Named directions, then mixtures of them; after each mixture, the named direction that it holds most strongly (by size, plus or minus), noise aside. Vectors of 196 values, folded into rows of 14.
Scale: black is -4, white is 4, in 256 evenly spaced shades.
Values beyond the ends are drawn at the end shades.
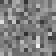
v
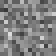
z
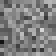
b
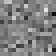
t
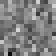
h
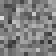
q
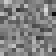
t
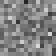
v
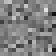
t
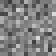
t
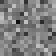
v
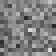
b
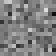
t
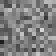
b
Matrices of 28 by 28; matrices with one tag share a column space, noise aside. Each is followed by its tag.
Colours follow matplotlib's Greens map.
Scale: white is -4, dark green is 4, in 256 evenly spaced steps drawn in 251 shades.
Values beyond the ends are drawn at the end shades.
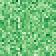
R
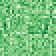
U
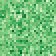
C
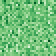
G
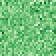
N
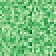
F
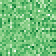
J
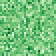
R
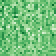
U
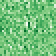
J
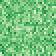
F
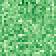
G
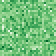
R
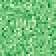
J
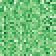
N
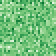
G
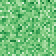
N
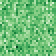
G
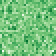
C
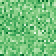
N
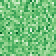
N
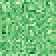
N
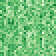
U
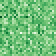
U
